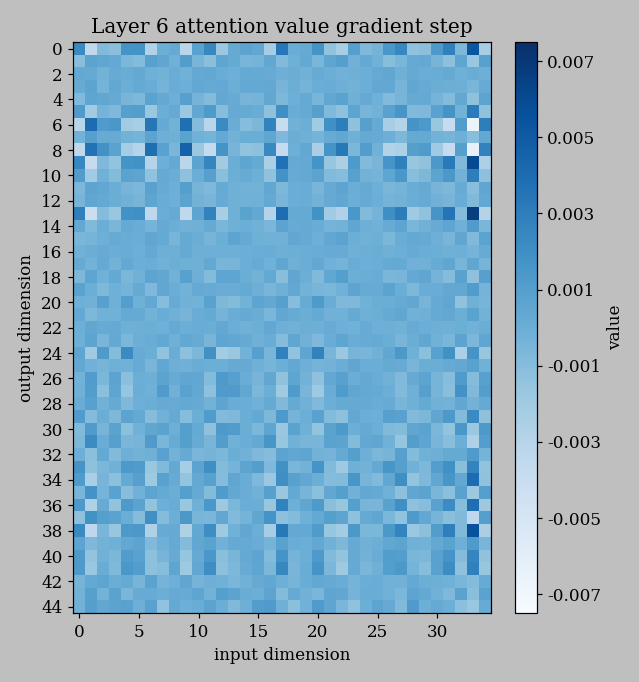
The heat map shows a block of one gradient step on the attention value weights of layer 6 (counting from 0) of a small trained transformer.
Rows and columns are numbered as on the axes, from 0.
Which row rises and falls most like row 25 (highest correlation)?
19
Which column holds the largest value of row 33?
33
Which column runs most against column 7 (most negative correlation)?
15
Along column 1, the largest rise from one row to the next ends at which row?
6
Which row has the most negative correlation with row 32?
3
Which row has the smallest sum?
8
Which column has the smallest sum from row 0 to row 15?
1
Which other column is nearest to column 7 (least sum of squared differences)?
18
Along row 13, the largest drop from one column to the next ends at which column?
34
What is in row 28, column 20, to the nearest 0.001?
-0.001
